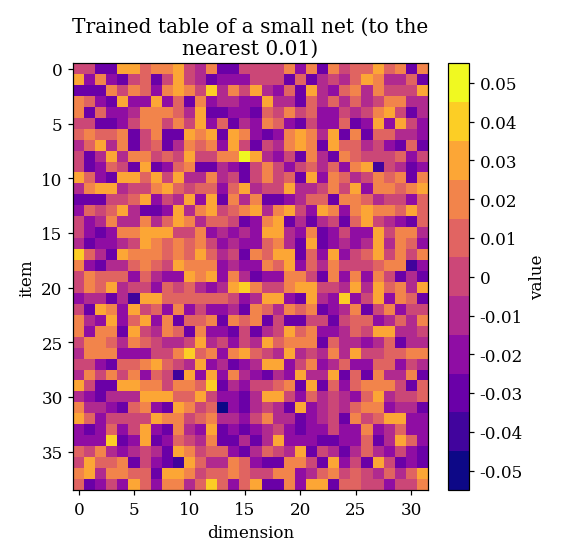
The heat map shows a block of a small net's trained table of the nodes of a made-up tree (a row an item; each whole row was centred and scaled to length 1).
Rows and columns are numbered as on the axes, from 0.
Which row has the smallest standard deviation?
37
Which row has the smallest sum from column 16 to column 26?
34
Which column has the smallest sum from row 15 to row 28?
22
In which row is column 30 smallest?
18
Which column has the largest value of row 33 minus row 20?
12
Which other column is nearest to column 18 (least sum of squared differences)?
17
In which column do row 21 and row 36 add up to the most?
27
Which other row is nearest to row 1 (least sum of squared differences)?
31
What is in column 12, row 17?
0.01
